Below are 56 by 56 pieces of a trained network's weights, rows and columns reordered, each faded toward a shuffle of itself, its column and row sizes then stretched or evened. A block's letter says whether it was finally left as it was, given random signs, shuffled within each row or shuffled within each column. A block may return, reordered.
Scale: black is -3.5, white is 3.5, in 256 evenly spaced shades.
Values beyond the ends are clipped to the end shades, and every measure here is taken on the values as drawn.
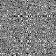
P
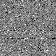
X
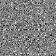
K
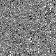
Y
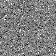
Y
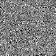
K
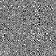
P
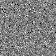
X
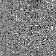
P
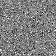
X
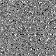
X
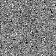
Y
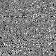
X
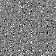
K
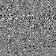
K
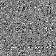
K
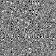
P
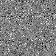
X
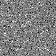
X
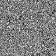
Y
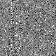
Y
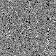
Y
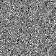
Y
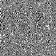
P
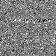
X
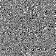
K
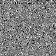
X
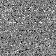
X
